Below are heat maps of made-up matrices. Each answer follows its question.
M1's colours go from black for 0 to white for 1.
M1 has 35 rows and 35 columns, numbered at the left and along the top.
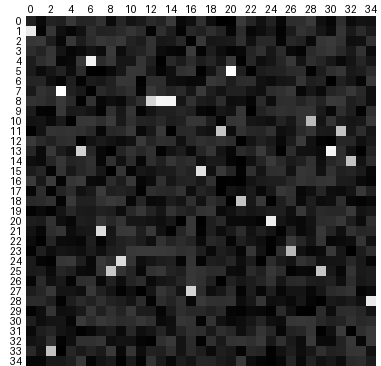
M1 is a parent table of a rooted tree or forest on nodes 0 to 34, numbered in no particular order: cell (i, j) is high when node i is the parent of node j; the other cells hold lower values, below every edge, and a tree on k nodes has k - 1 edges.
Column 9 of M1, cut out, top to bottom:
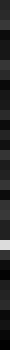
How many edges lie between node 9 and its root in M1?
6
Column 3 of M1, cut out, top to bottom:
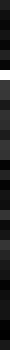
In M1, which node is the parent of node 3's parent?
21
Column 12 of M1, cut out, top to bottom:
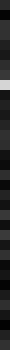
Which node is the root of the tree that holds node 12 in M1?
25
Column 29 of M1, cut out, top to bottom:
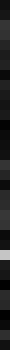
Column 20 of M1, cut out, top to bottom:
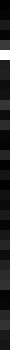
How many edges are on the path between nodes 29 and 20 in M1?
5
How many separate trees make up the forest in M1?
11
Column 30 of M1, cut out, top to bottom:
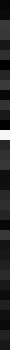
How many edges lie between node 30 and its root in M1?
3
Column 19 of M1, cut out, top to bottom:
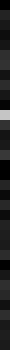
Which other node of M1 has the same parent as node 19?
31
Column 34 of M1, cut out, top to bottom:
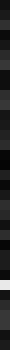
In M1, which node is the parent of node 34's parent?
10
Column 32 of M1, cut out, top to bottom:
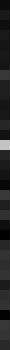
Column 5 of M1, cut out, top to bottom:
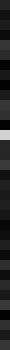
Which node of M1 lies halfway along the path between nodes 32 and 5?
8
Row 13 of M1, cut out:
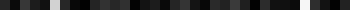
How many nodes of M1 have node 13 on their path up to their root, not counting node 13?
5
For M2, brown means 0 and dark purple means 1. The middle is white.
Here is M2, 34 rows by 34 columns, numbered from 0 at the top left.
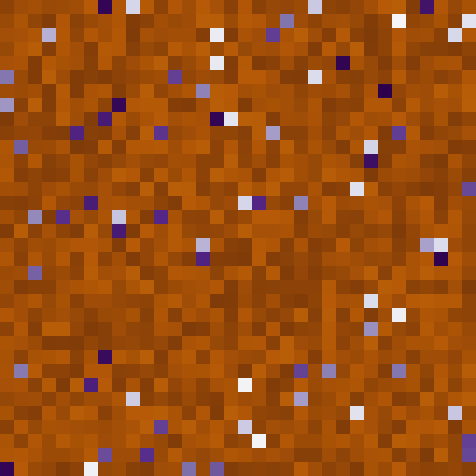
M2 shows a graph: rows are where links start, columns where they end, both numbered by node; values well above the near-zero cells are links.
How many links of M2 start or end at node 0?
7
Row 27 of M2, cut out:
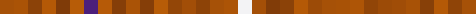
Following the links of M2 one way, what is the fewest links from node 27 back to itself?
2
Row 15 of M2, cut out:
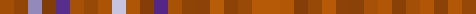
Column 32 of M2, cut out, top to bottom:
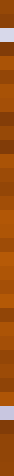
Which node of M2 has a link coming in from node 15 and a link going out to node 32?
node 2
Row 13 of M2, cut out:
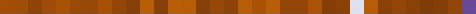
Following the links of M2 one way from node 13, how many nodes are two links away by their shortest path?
4
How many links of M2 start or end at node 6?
5
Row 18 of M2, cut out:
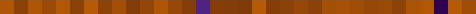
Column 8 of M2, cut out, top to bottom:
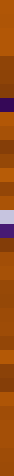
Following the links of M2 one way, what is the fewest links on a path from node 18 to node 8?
4
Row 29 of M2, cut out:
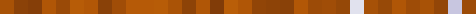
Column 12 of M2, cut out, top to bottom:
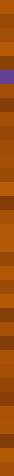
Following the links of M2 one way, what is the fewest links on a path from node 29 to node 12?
6
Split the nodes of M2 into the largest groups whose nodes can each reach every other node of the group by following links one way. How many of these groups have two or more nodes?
1
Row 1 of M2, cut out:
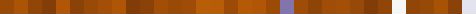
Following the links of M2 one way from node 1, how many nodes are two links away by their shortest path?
6
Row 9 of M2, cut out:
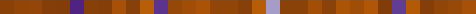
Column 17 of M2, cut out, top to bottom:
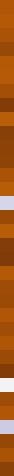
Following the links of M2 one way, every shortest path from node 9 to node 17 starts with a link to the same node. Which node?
node 5
